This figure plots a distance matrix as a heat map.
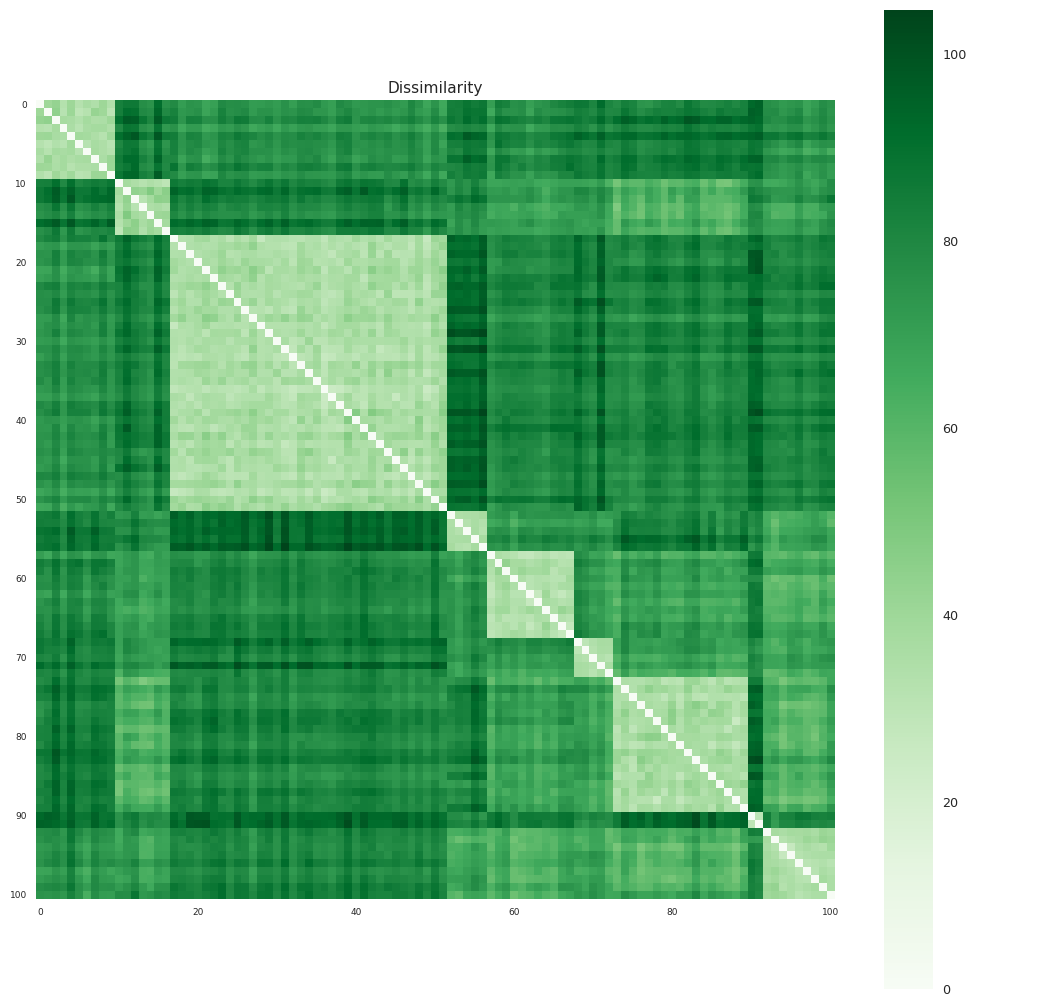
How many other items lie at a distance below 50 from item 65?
10
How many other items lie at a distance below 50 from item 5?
9
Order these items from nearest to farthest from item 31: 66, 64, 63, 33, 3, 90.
33, 3, 64, 63, 66, 90
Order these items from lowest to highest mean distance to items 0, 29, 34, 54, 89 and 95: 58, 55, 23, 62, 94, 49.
49, 94, 23, 62, 58, 55
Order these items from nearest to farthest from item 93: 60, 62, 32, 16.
60, 62, 16, 32
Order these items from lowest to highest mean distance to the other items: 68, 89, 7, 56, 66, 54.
89, 66, 7, 68, 54, 56
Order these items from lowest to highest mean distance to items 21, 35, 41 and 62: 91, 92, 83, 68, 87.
92, 87, 83, 68, 91
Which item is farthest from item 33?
71
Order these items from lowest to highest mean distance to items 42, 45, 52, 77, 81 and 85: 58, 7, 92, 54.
92, 58, 54, 7
